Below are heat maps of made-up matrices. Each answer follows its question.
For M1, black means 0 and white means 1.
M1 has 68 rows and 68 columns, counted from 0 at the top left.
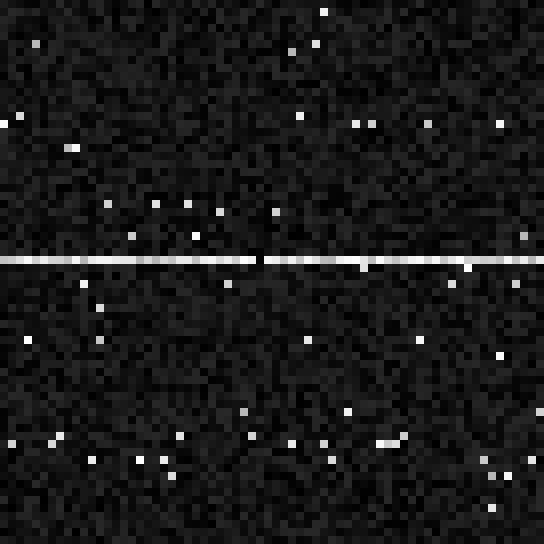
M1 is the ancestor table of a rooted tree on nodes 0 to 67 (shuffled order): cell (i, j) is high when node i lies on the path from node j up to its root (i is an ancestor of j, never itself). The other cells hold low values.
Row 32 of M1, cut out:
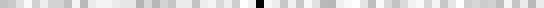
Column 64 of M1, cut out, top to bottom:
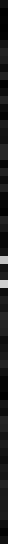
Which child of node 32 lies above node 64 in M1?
35
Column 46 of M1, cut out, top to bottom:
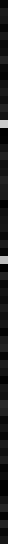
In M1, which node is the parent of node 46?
15
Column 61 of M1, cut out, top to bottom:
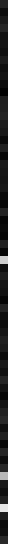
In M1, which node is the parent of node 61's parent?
59
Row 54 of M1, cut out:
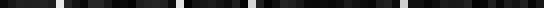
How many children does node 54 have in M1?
4
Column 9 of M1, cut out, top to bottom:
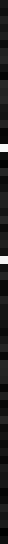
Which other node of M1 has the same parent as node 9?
8
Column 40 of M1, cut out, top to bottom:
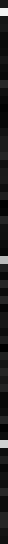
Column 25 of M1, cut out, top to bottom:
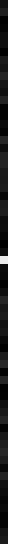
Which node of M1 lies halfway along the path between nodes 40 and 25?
55
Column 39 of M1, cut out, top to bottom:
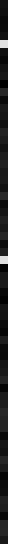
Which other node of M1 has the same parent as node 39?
4
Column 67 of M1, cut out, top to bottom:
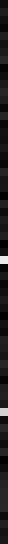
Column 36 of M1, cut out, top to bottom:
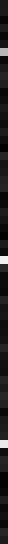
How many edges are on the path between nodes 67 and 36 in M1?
5
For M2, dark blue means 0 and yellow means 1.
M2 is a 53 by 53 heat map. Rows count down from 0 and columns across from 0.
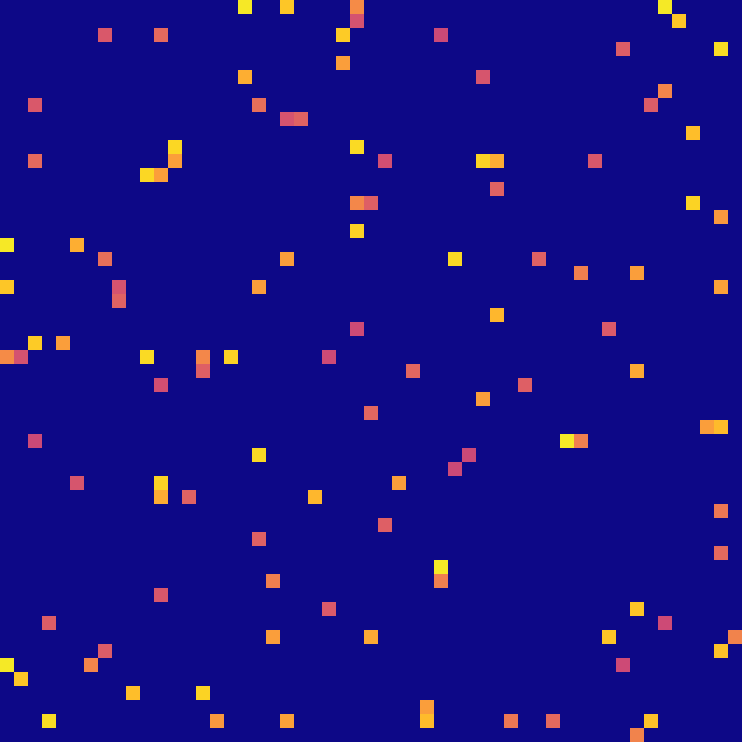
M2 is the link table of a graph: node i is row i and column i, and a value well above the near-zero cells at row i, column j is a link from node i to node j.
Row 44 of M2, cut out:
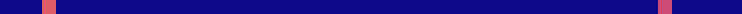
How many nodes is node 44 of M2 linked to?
2
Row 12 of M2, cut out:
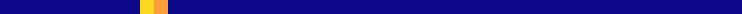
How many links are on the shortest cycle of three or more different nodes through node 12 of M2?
8
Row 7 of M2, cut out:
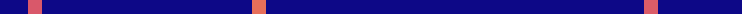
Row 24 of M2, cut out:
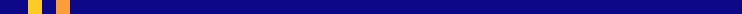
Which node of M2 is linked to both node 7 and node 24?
node 2
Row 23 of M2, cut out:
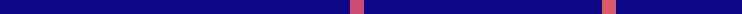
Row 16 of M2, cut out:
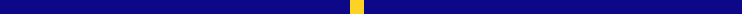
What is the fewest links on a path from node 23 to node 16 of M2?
2
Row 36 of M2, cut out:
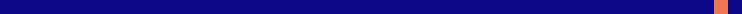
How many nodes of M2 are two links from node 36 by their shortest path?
6
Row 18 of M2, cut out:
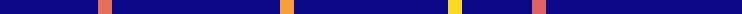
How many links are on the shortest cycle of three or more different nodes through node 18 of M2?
5
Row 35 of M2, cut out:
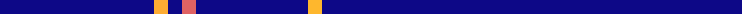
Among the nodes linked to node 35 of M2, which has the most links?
node 11
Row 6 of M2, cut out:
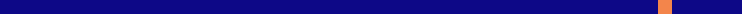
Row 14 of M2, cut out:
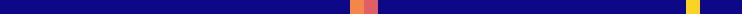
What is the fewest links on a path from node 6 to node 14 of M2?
4
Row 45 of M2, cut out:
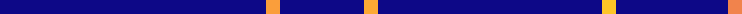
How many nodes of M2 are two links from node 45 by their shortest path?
4
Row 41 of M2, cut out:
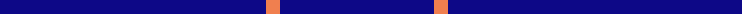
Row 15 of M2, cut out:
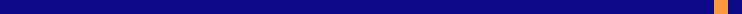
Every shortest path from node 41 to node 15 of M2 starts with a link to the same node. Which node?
node 31
